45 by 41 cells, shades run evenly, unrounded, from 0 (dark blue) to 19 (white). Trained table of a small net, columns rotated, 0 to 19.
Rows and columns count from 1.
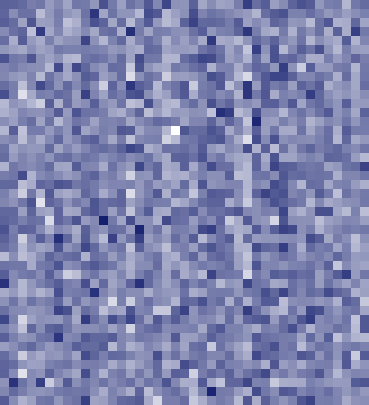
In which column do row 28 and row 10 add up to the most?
3
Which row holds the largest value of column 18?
45
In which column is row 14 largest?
28
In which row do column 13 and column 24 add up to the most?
39
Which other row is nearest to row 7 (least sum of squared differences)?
26
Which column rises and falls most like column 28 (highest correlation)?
15
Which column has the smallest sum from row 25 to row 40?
7
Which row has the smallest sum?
36
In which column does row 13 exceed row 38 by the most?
24
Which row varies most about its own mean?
25
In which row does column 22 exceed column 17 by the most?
10
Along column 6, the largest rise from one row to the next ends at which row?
43
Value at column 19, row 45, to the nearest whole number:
8
